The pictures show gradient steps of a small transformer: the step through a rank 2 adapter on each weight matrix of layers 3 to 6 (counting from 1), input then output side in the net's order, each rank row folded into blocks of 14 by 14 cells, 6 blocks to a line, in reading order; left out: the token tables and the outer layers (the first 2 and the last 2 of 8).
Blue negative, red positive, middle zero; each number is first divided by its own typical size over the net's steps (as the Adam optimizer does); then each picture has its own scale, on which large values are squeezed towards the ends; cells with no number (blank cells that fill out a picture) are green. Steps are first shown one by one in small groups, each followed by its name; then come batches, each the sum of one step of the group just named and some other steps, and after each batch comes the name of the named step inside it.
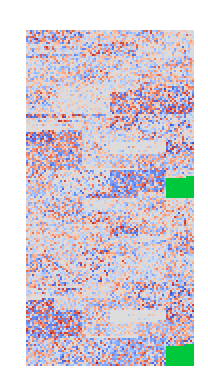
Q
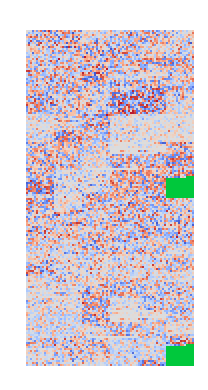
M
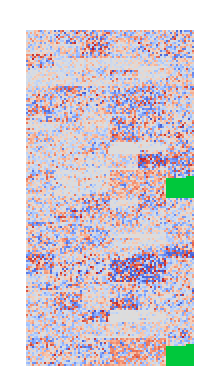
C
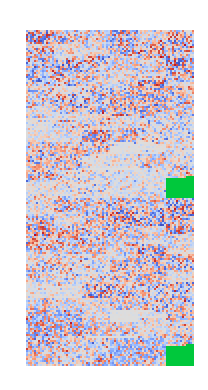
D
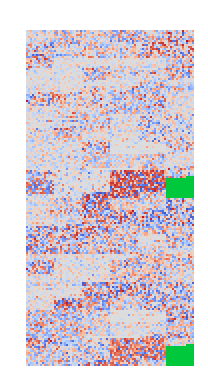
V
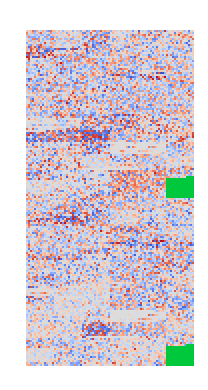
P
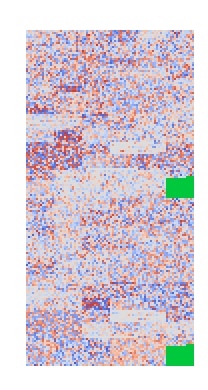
C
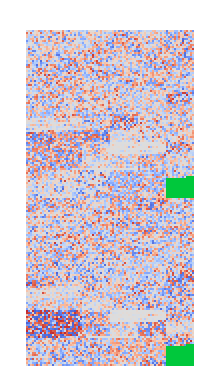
Q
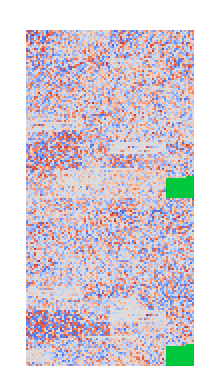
D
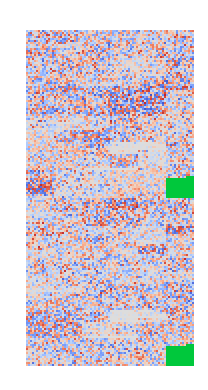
D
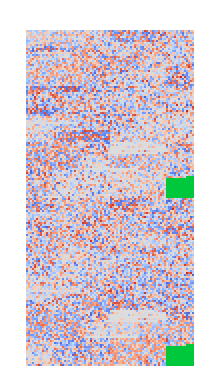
V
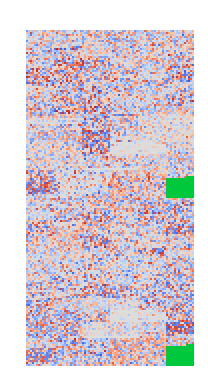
V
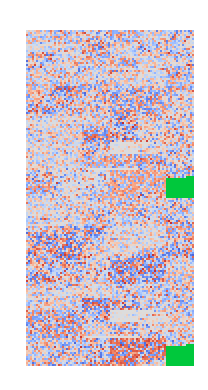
C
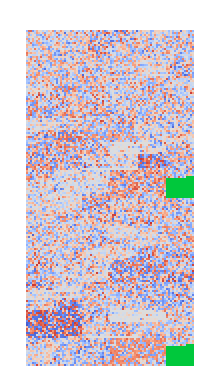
C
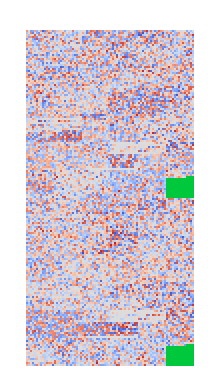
Q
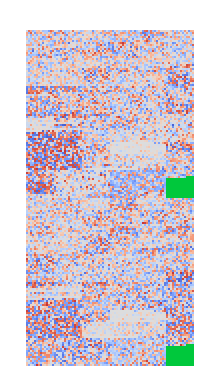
Q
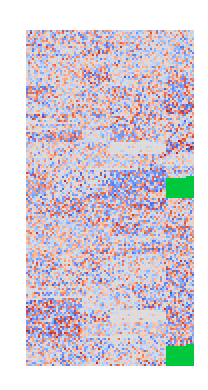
Q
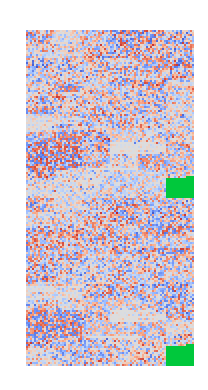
D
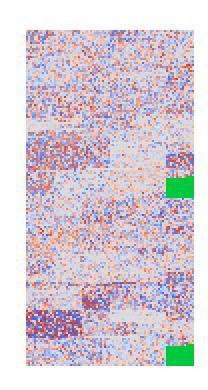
D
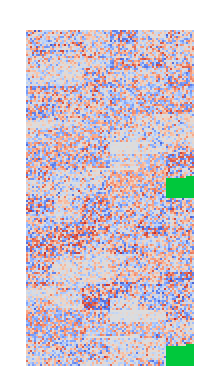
V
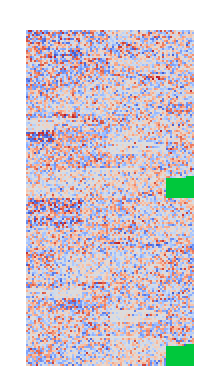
P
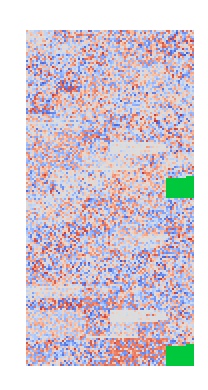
V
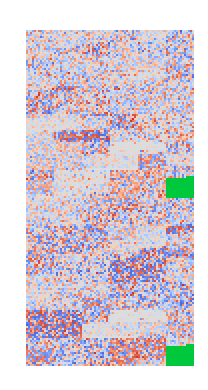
C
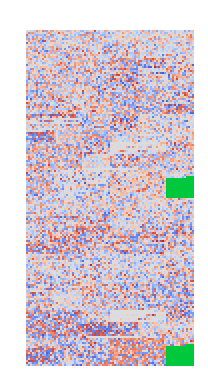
P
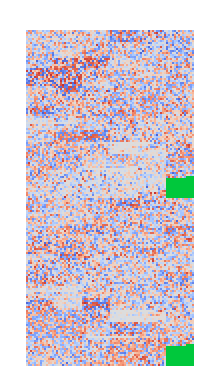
M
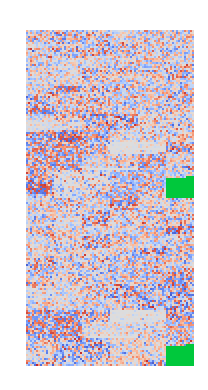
Q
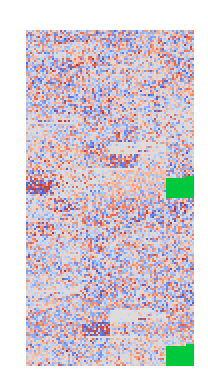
D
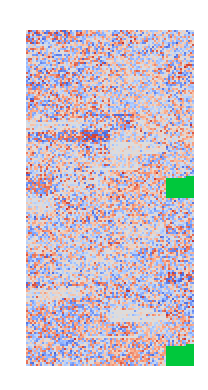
P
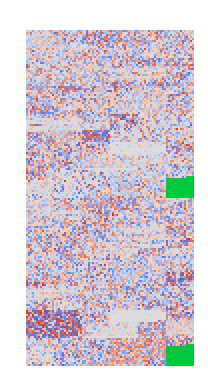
Q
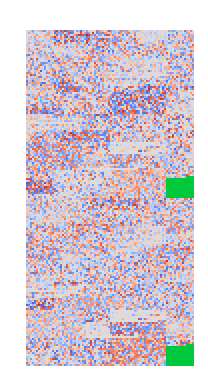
M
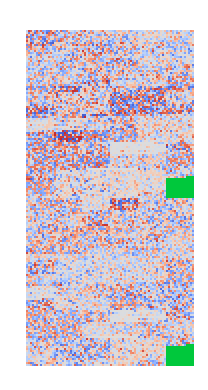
P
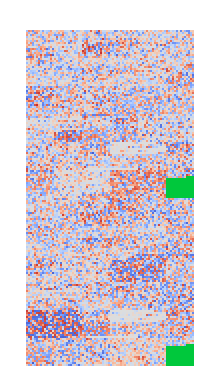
C
